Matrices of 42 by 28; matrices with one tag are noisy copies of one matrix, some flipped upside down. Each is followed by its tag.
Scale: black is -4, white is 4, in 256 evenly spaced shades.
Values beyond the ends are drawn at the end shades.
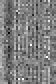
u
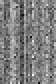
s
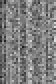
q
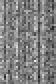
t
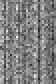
t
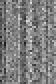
q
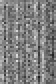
t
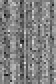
s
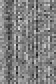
u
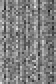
t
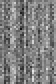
s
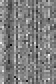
u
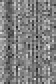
u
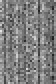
t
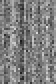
s
